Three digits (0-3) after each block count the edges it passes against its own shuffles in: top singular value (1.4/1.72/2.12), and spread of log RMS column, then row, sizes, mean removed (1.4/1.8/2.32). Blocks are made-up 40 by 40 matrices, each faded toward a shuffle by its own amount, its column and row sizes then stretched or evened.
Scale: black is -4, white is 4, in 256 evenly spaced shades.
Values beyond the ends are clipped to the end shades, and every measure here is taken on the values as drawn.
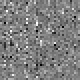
1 2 0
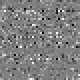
0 0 3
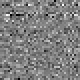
2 0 2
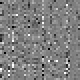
2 3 0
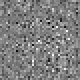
1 2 0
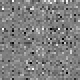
1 2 2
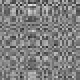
3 2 3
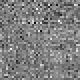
2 0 1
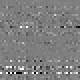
2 0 3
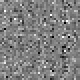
0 2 1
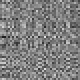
3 1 2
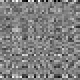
3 0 3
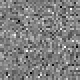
2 0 0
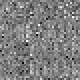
2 1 0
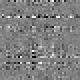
2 1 3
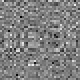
3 0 1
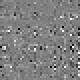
0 2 2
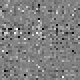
1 1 2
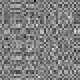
3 1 1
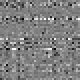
2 1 3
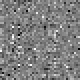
1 1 0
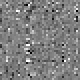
1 3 1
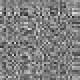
3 0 3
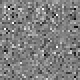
1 1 1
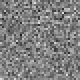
1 0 0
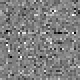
1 1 2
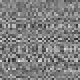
3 1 3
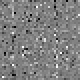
0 2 1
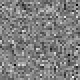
1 1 0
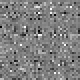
1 2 3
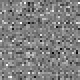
2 1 2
